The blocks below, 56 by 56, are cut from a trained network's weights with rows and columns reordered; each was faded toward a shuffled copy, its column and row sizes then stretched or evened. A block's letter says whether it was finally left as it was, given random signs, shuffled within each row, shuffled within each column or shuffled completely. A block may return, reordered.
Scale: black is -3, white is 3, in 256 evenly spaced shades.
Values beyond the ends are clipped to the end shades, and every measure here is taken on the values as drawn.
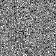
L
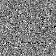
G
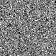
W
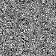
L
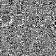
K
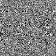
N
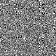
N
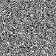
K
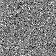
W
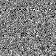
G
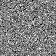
W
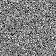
W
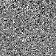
K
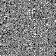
L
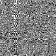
K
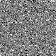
G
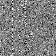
L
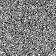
W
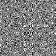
K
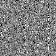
L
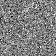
W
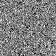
W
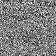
G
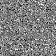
G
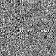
K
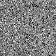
L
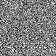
G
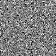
L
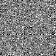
N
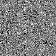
N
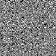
K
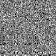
K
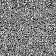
W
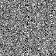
L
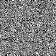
N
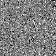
L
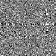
K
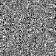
K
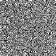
K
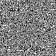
G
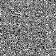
N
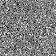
G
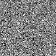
N
